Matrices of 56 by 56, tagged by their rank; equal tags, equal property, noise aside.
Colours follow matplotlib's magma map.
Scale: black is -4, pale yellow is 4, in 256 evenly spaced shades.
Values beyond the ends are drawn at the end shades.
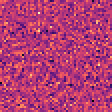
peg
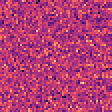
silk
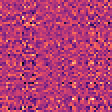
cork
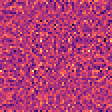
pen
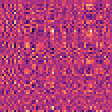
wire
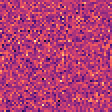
peg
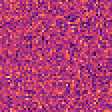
silk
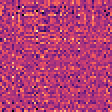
cork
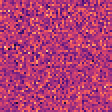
silk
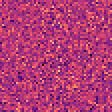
silk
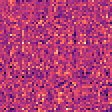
pen
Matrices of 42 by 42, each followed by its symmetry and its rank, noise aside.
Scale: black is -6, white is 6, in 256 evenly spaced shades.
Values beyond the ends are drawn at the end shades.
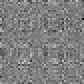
antisymmetric, rank four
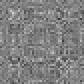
symmetric, rank four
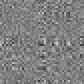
antisymmetric, rank four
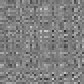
no symmetry, rank three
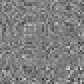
symmetric, rank four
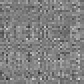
no symmetry, rank five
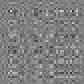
no symmetry, rank three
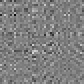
no symmetry, rank four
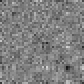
symmetric, rank five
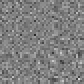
symmetric, rank five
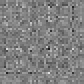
symmetric, rank five
